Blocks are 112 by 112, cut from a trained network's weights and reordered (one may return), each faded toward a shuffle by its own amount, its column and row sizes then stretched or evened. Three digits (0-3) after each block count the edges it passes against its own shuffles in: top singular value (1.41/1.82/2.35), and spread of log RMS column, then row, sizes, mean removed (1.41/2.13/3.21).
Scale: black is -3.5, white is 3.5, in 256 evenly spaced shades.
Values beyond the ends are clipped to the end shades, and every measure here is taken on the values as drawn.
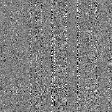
1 3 1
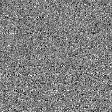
0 0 2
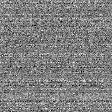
2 1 2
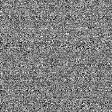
0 1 2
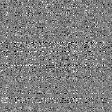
1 2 3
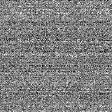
2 2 2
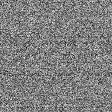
0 0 1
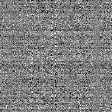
2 3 0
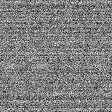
2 0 1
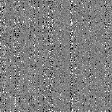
1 3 1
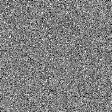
0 1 1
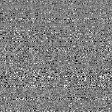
0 1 3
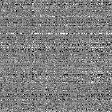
2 2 3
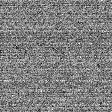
2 0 1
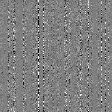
2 3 0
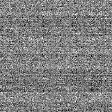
2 2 0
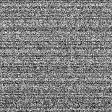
3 1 1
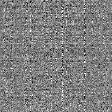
1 3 0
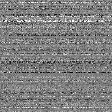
3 1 3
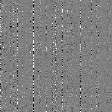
2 3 1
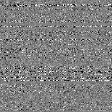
0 2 3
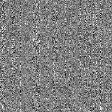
0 3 0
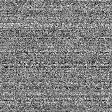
2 0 2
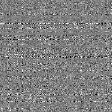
0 2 3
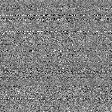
0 1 3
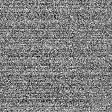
2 1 0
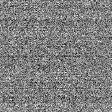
1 2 0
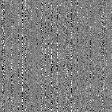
1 3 0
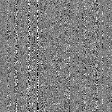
1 3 0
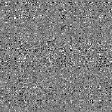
1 2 3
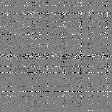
2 2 3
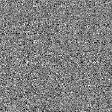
0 1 2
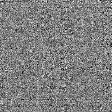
0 2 1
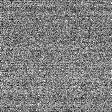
1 1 0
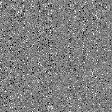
1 2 0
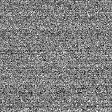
1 1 1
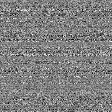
1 0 3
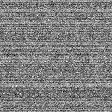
3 0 1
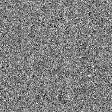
0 1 1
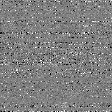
0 0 3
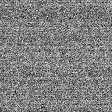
1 0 0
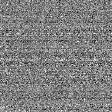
1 1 2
